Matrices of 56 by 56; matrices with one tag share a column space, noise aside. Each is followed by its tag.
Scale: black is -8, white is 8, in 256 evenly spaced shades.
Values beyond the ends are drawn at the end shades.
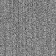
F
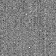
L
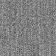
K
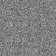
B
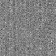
F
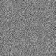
B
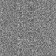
B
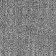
K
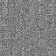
F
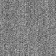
K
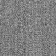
K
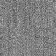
L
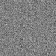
B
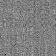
K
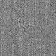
K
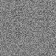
B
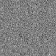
B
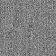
L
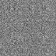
B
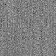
L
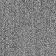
L
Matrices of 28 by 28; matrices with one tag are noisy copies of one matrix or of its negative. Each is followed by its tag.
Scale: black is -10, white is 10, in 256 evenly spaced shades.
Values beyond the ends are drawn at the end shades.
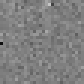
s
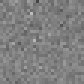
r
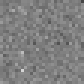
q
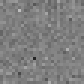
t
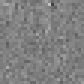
s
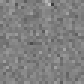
s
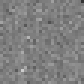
q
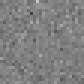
r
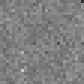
q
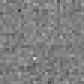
t
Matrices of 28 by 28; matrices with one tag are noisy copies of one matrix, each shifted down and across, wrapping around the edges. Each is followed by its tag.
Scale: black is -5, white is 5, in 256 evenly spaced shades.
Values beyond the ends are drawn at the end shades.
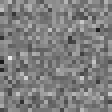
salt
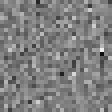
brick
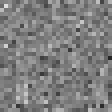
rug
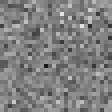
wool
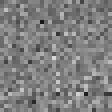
wool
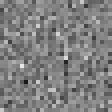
brick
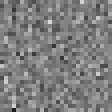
brick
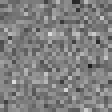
salt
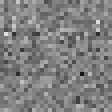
wool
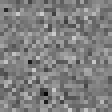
salt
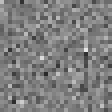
brick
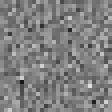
brick
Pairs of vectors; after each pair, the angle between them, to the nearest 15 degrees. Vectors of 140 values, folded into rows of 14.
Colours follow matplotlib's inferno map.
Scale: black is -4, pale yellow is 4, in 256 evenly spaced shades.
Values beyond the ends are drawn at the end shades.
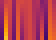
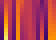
15 degrees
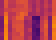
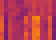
165 degrees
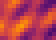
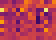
105 degrees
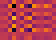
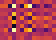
165 degrees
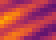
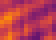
30 degrees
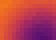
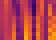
105 degrees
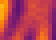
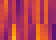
60 degrees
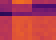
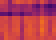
30 degrees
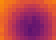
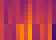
120 degrees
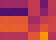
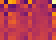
75 degrees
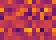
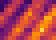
120 degrees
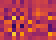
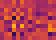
165 degrees
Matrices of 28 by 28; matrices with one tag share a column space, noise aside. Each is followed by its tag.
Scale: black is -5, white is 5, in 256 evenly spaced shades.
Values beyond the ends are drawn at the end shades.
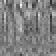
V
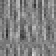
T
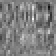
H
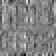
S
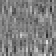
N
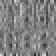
S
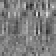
V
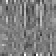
S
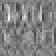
H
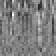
V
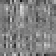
S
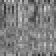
S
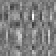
H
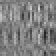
H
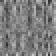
S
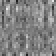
S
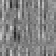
T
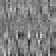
N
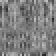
S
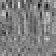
V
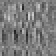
H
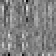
S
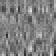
N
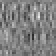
H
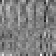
S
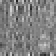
S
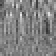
V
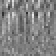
V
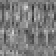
H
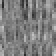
T
